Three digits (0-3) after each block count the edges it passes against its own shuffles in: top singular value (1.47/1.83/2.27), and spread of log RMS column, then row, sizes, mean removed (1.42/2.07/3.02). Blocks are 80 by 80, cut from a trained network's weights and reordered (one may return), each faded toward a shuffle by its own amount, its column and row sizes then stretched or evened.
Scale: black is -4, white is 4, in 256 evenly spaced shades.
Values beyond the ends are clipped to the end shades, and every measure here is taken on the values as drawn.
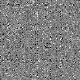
1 2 1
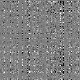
1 3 2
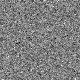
0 0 0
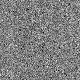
0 0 0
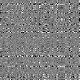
3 2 3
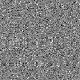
2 0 1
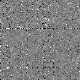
2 2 1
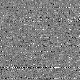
2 0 2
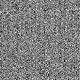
1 0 1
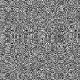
3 1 2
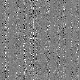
1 3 0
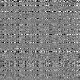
3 1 3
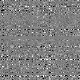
0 2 3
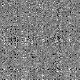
1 2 2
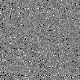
1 1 1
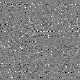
0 1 2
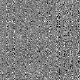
0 3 1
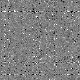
2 2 1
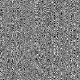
2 3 0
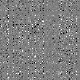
0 3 2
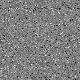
0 0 1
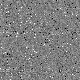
0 0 0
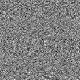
2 0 1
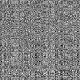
3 0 2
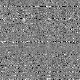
1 0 3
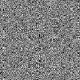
2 2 1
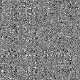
1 1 2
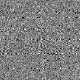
1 2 2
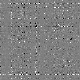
2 2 2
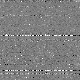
3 0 2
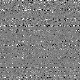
0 1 3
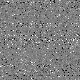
0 0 2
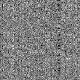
2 1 1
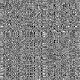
3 1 2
